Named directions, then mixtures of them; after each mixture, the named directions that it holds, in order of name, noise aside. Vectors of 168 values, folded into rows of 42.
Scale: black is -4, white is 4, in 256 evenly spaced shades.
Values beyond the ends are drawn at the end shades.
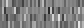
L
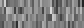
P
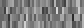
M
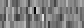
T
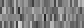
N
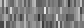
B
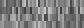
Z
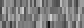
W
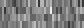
L, P, Z.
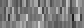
M, T, Z.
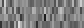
B, N.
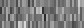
M, N, T.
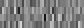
L, N.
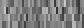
M.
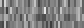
B.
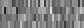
L, P, Z.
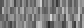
M, W.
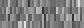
M, N, T.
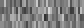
Z.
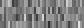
L, T.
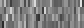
B, P, T.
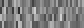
N, T.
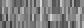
L, W.
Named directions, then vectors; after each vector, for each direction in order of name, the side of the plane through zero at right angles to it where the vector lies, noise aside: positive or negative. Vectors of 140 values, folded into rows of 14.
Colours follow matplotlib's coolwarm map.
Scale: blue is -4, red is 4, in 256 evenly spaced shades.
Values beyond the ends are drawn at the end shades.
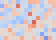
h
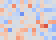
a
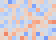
positive, positive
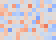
positive, negative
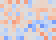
negative, negative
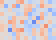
positive, negative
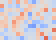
negative, negative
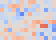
positive, positive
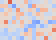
negative, negative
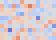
positive, negative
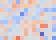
positive, positive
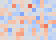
positive, negative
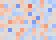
positive, negative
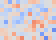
positive, positive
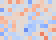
negative, negative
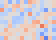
positive, positive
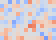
positive, positive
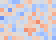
positive, positive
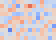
positive, negative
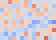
negative, negative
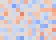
negative, negative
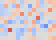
negative, positive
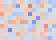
positive, negative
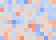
positive, positive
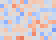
positive, positive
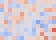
negative, negative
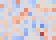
negative, negative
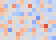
positive, negative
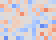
negative, negative
